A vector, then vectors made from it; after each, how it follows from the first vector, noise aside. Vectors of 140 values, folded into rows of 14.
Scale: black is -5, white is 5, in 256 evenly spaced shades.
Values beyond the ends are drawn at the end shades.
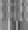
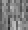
negated.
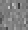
reversed, negated, partly zeroed.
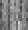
negated.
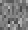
sign-scrambled.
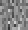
sign-scrambled.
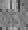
reversed, negated, partly zeroed.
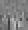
negated, partly zeroed.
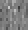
reversed, negated, partly zeroed.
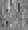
reversed, negated, partly zeroed.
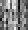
reversed, negated, scaled up.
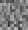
sign-scrambled.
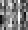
wrapped around, scaled up.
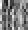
wrapped around, scaled up.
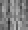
negated.
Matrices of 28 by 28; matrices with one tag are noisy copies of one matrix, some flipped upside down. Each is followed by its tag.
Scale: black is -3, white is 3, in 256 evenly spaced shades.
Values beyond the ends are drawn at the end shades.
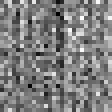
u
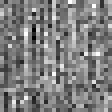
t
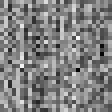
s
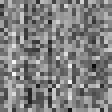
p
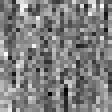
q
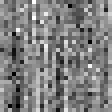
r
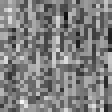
q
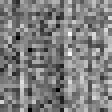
u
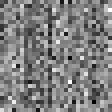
p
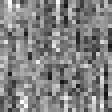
q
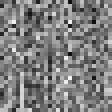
p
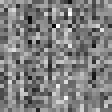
p
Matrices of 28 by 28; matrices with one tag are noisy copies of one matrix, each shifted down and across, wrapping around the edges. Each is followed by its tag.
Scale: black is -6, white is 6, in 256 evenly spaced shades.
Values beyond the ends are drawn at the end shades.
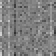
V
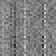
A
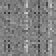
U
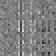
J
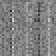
A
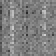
U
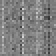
A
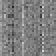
A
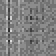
J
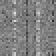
U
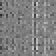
J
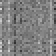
V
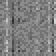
V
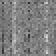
U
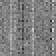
A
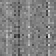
A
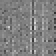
J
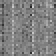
A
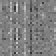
V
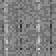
U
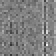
J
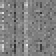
U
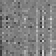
V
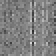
J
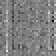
V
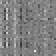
V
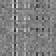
J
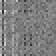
J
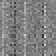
A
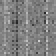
A
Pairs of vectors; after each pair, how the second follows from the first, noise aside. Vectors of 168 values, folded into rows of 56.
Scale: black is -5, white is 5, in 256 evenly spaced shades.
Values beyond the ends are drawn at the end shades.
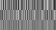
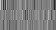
partly zeroed.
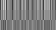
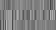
reversed, partly zeroed.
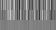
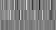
partly zeroed.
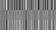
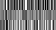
scaled up.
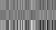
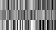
scaled up.
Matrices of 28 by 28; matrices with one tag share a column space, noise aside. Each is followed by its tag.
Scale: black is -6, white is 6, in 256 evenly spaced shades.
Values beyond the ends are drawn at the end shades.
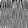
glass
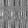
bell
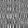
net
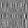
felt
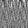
glass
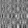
net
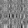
net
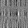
bell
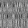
felt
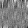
glass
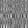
net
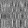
felt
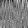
glass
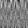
glass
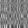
net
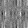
bell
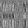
felt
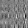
net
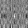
net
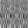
net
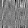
glass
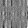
bell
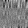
glass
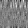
glass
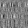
felt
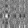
net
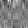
glass
